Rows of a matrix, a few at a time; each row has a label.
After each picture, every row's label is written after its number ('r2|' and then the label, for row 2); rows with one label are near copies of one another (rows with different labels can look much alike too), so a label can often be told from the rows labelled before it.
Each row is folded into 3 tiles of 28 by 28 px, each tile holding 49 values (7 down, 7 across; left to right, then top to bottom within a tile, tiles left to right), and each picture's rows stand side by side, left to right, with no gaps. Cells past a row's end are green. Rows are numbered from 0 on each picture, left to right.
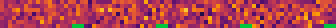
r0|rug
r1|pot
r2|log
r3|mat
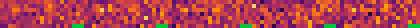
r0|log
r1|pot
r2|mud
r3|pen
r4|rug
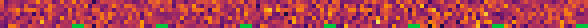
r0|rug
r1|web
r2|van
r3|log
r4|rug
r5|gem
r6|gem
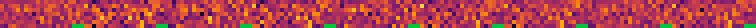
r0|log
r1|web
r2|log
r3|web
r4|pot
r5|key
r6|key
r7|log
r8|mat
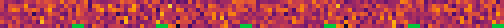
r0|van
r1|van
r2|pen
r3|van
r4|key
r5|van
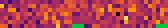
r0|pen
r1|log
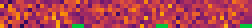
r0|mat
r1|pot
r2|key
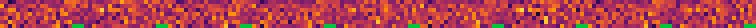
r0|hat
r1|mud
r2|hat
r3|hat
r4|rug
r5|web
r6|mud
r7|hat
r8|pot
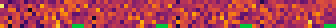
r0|pen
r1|gem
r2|gem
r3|web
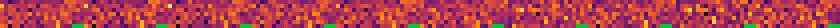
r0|pen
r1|pen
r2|pen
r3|mat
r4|pen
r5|hat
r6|rug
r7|web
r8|van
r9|hat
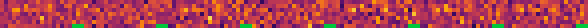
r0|log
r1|gem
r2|log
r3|gem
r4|van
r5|log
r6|van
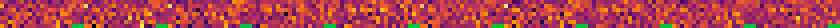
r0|hat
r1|key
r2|pen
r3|log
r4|log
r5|key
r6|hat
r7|log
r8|hat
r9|mud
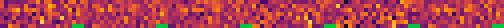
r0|rug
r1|log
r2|mud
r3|web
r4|gem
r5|log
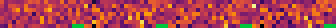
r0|mud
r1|web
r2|gem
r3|pen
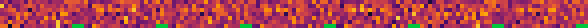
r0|key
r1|van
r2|rug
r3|pot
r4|pot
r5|mat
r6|mud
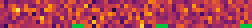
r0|log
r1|key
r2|van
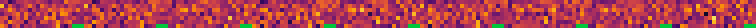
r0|mat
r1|web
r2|pot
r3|hat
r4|pot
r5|web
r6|van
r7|pot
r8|log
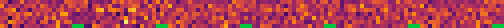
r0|gem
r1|mud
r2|gem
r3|rug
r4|van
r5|key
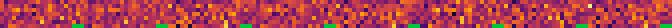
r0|rug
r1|rug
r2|web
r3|pot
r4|mat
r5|mud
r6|web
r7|pen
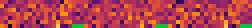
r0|gem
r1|hat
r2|hat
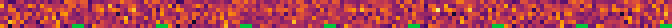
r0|web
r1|van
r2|mat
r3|rug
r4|pot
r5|van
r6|mat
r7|log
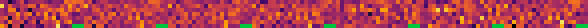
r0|pen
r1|key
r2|mat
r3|mat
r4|van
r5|pot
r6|key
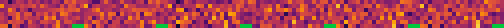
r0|pen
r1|hat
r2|web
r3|rug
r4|key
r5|key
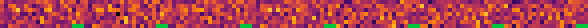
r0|van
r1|log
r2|van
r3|pot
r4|hat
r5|web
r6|hat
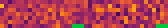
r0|mat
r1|van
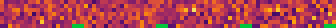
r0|rug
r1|mat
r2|pot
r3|pot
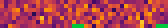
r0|log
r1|web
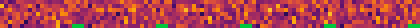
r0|mat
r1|mud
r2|van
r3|van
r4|log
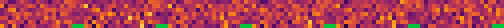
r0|hat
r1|key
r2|mat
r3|hat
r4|gem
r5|log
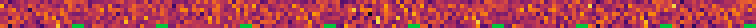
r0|pen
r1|rug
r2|mud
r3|web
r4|rug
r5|web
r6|log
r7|web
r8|pen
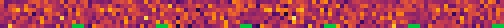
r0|pot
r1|pot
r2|pen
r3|mud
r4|mat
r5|log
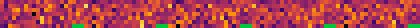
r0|log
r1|key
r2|web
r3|pen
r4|web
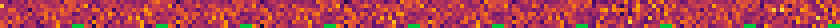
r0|pen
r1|key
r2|web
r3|web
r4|web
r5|gem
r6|web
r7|rug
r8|web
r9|pot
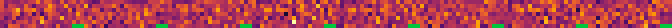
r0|rug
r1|mat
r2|van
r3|rug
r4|rug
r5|key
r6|van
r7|gem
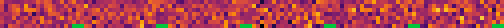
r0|van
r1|gem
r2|hat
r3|gem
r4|mud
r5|pot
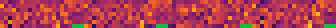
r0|gem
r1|gem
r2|pot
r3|gem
